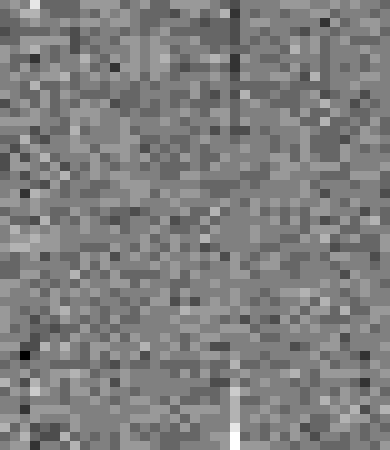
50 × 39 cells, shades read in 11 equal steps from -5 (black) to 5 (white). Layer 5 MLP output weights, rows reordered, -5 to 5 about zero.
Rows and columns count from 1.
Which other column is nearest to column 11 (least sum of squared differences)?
27
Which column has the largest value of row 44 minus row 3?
24
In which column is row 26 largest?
2
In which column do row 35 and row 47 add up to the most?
35
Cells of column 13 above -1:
38
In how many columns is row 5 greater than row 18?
13
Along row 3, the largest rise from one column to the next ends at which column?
34
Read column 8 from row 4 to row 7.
-2 -2 -2 0
